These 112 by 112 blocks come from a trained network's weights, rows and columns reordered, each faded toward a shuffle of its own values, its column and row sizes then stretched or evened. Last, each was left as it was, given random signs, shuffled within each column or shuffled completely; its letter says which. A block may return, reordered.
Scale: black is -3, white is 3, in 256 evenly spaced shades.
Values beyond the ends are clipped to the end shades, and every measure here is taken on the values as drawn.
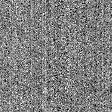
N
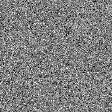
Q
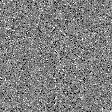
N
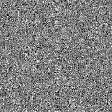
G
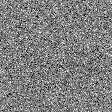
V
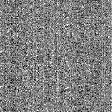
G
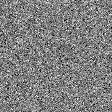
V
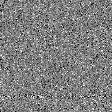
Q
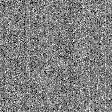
N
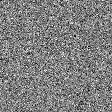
V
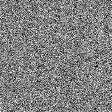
Q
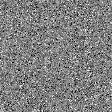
N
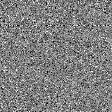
Q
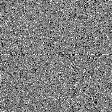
Q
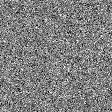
V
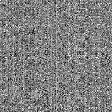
G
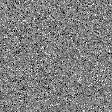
N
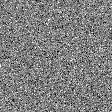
V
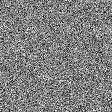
V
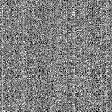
G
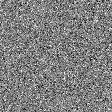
V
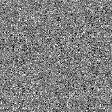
G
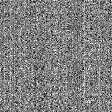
G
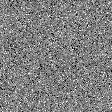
V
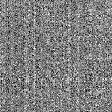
G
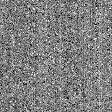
N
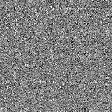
G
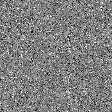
N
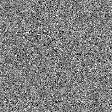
Q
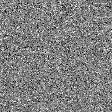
Q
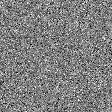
V
